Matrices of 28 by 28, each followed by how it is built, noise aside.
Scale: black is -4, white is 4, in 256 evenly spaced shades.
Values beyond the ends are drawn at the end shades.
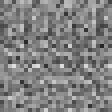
repeating columns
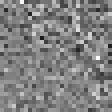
upper triangular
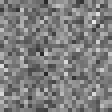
repeating rows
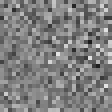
upper triangular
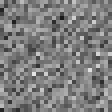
Hankel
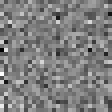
low rank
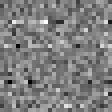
uneven rows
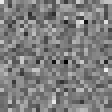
low rank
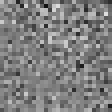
upper triangular
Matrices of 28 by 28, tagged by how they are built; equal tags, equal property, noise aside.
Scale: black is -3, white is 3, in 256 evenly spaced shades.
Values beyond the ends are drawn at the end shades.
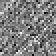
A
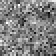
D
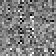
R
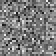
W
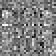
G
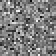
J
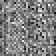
W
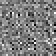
G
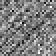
A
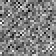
A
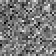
A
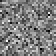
J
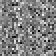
W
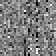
R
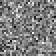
J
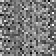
W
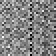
W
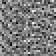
W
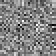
G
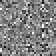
R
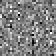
R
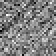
A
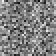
W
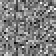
W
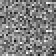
W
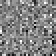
G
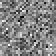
A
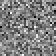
J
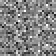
W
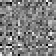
G
